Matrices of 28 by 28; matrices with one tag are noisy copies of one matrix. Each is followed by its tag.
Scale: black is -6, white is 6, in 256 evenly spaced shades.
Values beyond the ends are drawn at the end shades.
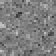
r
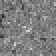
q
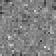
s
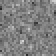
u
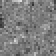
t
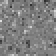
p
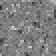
u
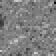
t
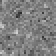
r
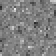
u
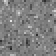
p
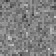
s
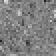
p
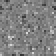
s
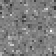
s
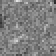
t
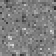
s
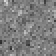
p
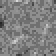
t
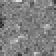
t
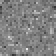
s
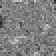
t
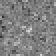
q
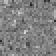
p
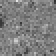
t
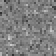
s
